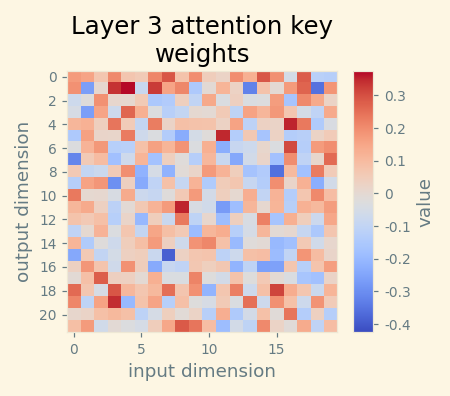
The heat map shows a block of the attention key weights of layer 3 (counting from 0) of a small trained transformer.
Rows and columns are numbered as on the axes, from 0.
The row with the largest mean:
0
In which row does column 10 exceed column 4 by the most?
6
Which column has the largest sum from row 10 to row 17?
19
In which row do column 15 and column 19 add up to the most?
18
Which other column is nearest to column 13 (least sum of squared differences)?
5
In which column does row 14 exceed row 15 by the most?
7
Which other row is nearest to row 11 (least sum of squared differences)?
21
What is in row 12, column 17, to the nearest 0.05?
0.05
